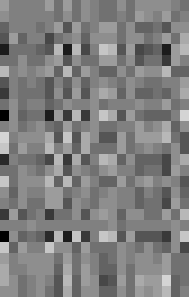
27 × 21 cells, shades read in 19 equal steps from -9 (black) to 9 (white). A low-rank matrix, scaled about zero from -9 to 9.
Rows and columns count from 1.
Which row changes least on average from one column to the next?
21
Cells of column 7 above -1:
14
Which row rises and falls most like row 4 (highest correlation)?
20
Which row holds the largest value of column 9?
22
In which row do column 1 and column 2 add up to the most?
13
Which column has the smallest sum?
1
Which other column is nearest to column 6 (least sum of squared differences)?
10
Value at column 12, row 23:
-1
